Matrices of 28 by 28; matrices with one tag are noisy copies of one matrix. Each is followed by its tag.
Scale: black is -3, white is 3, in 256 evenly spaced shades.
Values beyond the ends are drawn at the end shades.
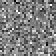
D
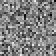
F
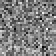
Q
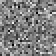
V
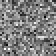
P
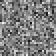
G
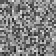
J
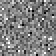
D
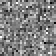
F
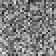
Q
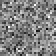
J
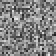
J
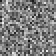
G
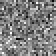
Q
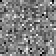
G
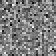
Q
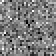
V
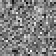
P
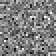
J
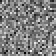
G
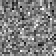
P
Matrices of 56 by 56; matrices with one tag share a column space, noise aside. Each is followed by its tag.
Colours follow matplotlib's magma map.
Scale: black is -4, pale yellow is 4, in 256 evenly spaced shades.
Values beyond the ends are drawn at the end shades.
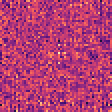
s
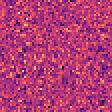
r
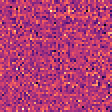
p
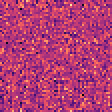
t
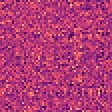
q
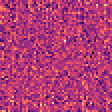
s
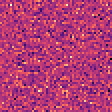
q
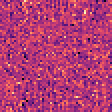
s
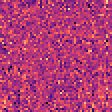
t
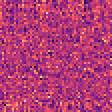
s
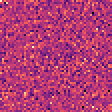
q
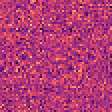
r
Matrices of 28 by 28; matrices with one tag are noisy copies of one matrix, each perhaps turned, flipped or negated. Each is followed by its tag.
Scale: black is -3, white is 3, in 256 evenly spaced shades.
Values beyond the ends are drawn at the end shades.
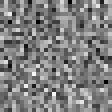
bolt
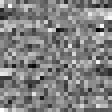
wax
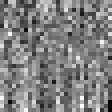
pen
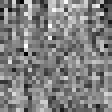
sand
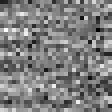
pen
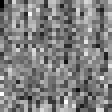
pen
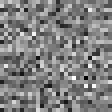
bolt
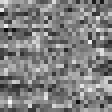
pen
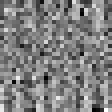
wax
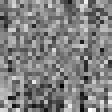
sand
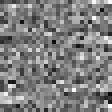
wax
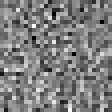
bolt
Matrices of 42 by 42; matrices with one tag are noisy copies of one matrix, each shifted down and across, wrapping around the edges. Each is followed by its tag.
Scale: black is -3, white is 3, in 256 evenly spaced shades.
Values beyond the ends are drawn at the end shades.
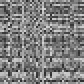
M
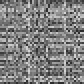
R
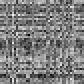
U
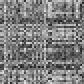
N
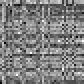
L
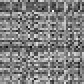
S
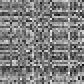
R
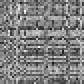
M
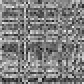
U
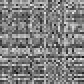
M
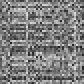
R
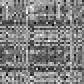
N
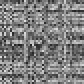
L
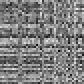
M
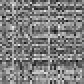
R
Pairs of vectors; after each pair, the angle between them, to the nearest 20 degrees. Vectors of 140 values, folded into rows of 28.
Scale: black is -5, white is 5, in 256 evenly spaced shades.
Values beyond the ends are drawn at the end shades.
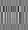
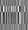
160 degrees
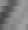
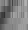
20 degrees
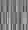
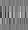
100 degrees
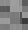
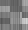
160 degrees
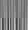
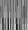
20 degrees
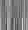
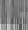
40 degrees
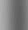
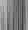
40 degrees
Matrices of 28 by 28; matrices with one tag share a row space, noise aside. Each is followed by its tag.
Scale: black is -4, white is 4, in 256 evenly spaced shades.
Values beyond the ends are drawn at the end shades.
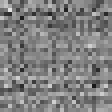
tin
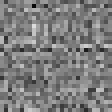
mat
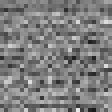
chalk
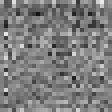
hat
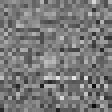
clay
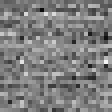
chalk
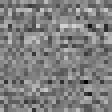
mat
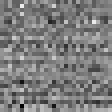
tin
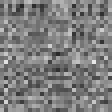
hat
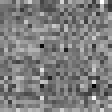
clay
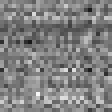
mat
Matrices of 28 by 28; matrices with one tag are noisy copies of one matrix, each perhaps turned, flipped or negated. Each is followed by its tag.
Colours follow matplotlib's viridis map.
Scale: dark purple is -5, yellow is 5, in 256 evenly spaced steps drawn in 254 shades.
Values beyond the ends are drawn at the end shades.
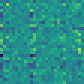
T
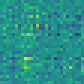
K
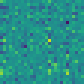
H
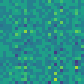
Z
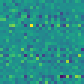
Z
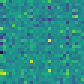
H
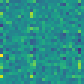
T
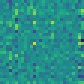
H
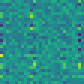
T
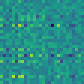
Z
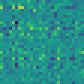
Z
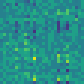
K
